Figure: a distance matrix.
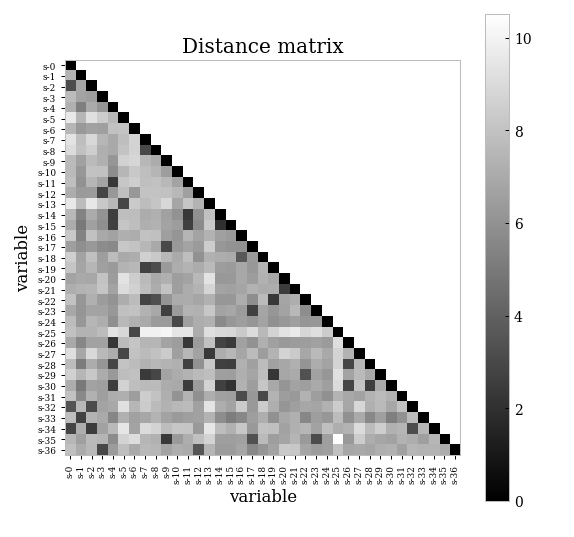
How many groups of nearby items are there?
11
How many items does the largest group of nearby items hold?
7
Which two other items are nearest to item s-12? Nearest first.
s-3, s-36
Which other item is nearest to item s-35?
s-9
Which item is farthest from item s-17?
s-25
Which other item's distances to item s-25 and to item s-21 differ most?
s-20
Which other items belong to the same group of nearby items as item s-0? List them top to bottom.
s-2, s-32, s-34
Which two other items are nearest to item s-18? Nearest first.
s-31, s-16
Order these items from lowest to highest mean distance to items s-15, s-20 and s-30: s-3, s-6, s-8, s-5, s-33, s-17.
s-33, s-17, s-3, s-8, s-6, s-5
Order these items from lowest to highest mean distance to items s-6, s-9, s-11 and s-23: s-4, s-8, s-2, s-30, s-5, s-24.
s-4, s-30, s-24, s-2, s-8, s-5
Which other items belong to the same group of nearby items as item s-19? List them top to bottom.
s-7, s-8, s-22, s-29
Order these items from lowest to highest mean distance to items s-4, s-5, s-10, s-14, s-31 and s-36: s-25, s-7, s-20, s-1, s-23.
s-1, s-23, s-20, s-7, s-25
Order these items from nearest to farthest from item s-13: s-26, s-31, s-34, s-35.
s-31, s-26, s-35, s-34
